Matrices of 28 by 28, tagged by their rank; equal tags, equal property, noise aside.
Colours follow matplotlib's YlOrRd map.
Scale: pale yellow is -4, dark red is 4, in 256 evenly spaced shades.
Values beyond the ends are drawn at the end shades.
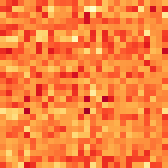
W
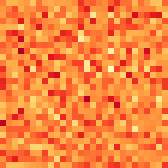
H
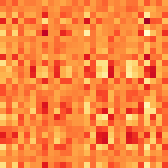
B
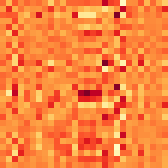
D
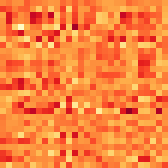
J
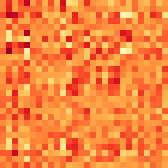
J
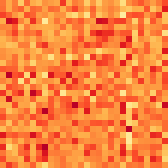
W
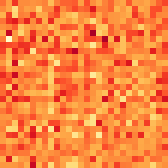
W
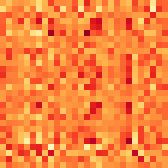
J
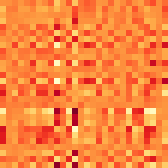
B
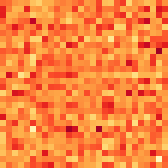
H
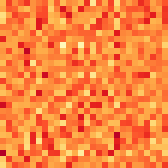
W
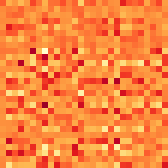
D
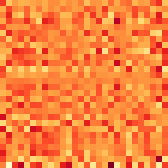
J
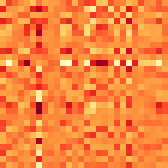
D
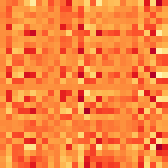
B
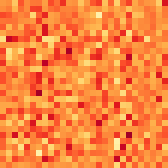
H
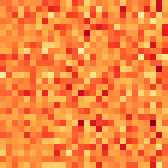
H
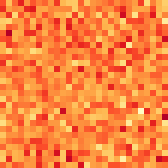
H
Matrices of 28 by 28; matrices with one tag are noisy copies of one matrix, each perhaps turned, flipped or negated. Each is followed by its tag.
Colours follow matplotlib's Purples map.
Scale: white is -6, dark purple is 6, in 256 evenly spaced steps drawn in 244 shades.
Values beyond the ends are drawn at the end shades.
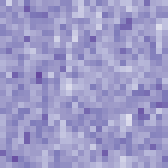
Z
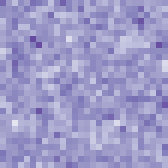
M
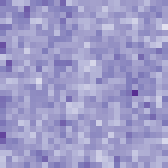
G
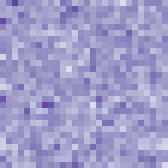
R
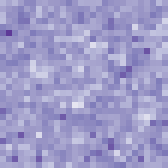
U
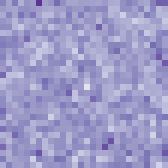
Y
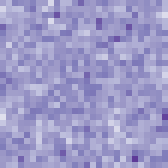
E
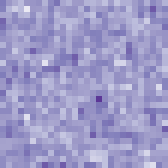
R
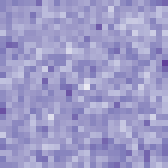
Y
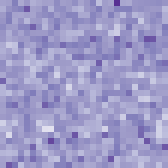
Z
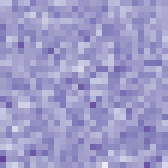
Y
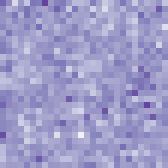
G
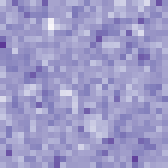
U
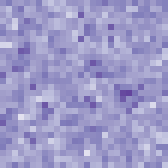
U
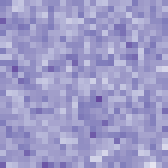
R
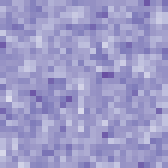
R
